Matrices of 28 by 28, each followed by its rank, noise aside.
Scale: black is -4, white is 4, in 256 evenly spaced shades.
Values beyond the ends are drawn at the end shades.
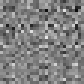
five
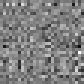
five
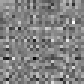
five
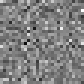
five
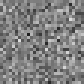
seven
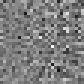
six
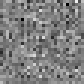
seven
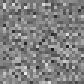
seven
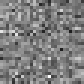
six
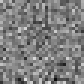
seven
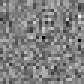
six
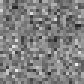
seven
